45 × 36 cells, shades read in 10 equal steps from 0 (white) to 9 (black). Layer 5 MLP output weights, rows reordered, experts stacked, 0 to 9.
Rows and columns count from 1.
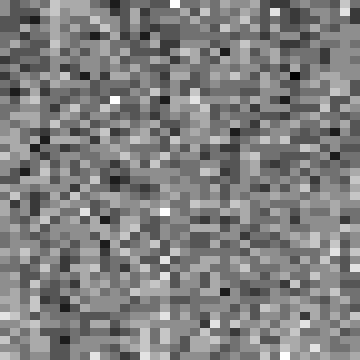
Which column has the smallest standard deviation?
19
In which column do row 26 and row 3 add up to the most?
4
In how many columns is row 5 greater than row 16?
19
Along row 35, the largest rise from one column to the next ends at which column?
18
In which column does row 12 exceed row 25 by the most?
2
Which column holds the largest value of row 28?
11
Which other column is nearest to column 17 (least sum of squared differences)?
1
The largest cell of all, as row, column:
10, 30
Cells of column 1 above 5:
6
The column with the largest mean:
23
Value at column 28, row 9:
5
